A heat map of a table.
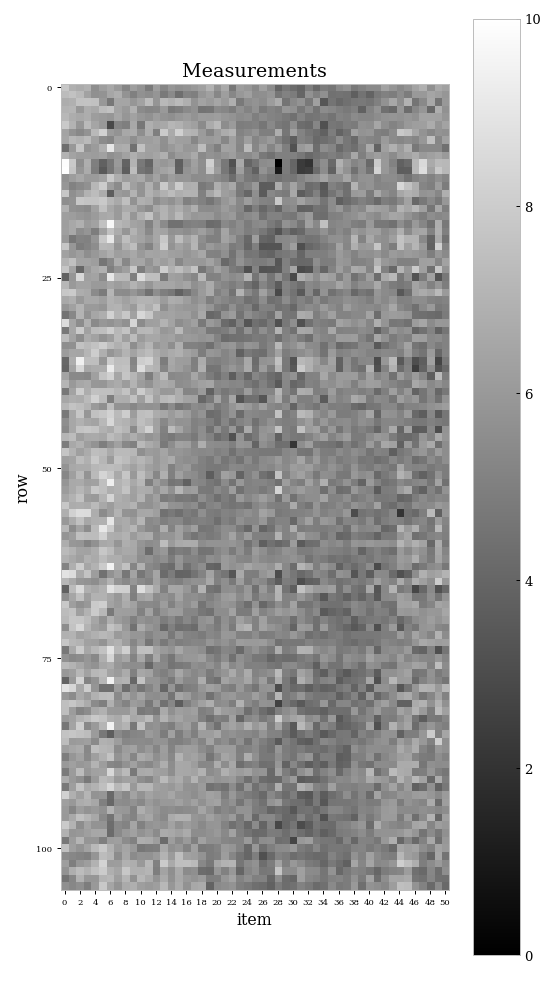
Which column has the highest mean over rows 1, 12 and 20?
6
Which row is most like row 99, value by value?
47
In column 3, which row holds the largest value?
56
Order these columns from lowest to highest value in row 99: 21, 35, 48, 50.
35, 21, 50, 48
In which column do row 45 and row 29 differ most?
28
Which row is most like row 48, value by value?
55
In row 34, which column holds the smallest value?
41
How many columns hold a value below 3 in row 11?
3
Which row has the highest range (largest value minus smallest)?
10
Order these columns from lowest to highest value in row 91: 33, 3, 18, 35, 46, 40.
33, 3, 35, 18, 40, 46
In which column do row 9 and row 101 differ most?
48
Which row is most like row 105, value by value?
101
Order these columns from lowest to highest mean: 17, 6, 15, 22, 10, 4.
22, 17, 15, 10, 4, 6
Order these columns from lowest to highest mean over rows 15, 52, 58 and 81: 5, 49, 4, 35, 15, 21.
35, 15, 21, 49, 4, 5
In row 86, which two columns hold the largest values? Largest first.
49, 0
